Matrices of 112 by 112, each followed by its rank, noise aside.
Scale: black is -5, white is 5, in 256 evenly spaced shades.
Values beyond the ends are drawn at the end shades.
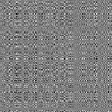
three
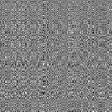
four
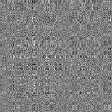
six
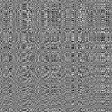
four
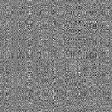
eight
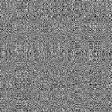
eight
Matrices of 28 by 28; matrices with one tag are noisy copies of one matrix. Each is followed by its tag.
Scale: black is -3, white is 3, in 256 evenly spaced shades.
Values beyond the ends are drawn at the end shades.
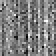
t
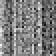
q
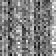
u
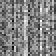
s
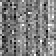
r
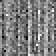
t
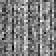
s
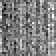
r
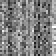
u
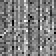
s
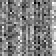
u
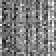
r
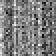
q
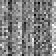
u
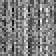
s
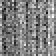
r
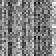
u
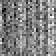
r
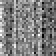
q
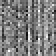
t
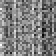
q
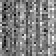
r
